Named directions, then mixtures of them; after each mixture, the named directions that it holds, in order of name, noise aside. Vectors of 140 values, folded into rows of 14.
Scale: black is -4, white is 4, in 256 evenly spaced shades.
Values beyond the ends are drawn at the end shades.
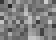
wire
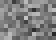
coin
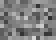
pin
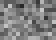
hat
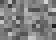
coin, wire.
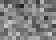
hat.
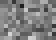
coin, hat, wire.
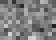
coin, hat, wire.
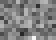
hat, pin, wire.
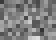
coin, hat, wire.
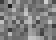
wire.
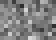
coin, hat, wire.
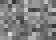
coin, wire.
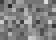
wire.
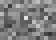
coin, hat, pin.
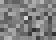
coin, pin, wire.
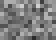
hat, pin.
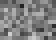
coin, hat, wire.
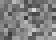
coin.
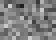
hat.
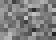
coin.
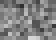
hat, wire.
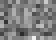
pin, wire.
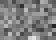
coin, hat, wire.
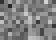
wire.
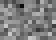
coin, hat.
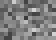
coin.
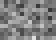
hat, pin.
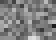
coin, hat, wire.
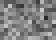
hat.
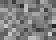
coin, hat, wire.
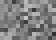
coin.
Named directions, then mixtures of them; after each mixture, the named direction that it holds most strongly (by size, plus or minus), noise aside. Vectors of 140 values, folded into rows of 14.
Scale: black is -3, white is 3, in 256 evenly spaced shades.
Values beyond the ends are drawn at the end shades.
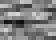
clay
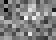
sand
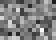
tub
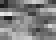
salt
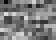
salt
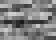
clay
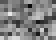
tub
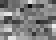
salt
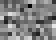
tub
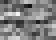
clay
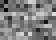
sand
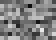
tub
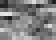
salt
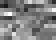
salt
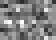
clay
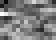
salt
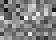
sand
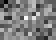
sand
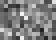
tub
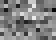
sand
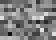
tub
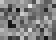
tub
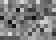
tub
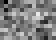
sand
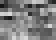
salt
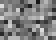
tub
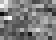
salt
